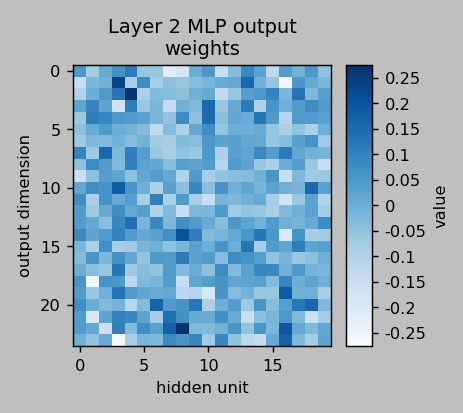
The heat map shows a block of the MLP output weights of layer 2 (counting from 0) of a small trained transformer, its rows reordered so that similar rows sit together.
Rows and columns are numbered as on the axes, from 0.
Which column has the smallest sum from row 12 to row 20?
1
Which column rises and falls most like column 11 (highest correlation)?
7
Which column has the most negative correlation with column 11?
4
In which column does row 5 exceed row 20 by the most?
10
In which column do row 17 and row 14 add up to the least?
16
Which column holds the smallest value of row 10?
6
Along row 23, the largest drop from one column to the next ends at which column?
3
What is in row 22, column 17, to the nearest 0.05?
0
